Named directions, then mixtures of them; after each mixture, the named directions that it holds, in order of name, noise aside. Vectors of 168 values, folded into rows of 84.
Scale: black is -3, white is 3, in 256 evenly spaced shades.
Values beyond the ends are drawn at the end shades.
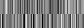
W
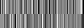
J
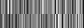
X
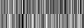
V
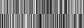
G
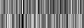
V.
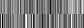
G, W.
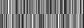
G, V, X.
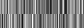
G, V.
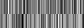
V, X.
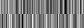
G, V.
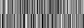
W.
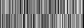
J, W, X.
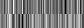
V.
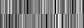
X.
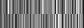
X.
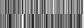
J, V.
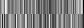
G, J, W.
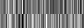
V.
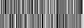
J.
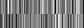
X.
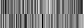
G, J.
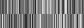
G, X.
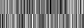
G, V, W.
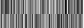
J, W, X.
